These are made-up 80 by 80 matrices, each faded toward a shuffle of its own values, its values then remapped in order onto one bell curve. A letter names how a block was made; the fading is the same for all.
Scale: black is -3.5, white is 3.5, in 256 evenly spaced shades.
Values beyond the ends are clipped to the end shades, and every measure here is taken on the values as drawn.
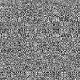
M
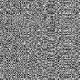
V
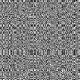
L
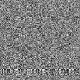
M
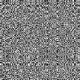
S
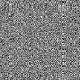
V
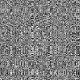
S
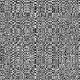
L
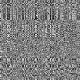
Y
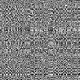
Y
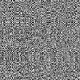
V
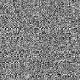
M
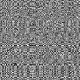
Y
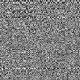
M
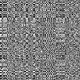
L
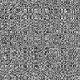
S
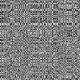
L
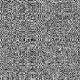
V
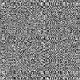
V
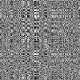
L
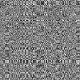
Y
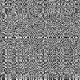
Y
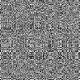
S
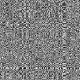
S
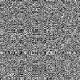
V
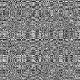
Y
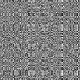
L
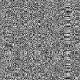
V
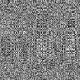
V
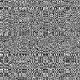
Y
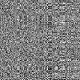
V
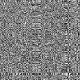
S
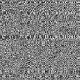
S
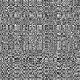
Y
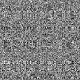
M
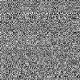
M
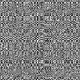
L
